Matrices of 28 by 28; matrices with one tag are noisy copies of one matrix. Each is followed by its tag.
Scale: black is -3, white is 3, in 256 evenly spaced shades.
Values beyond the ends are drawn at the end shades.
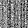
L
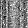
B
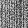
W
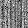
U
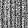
U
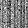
L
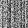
L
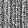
U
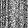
B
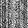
B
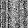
B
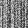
L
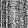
B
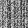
L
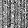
L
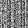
L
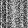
B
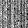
L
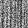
U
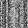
B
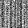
U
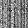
L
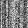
B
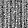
U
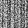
L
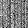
L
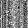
B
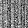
L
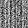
U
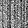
L
